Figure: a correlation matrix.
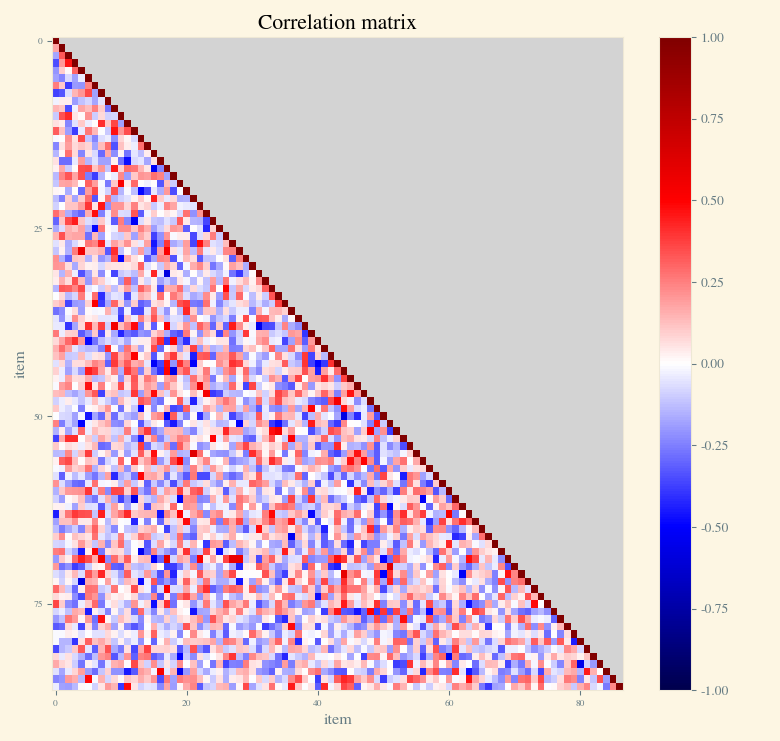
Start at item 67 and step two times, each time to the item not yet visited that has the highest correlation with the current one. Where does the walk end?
63
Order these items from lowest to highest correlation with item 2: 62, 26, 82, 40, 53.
62, 82, 26, 40, 53
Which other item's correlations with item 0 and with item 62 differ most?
51
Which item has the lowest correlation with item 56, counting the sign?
61
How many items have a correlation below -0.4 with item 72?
3
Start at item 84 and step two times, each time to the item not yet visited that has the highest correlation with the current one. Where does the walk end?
40
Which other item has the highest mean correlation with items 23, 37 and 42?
47
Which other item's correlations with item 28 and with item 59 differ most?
4
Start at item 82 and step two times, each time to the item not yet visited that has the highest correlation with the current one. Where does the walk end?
69
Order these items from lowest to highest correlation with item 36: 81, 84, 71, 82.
84, 82, 71, 81
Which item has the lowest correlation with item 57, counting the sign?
76
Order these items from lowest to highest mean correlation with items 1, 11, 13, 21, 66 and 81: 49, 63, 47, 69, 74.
49, 74, 47, 69, 63
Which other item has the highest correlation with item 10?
19
